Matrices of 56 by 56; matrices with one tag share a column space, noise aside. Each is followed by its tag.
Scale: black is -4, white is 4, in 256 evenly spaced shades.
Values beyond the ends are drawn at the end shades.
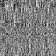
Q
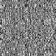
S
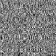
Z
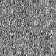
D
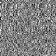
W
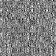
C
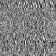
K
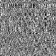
W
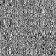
D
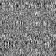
K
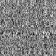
D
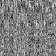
Q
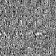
D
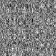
S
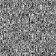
Z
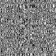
S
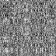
C
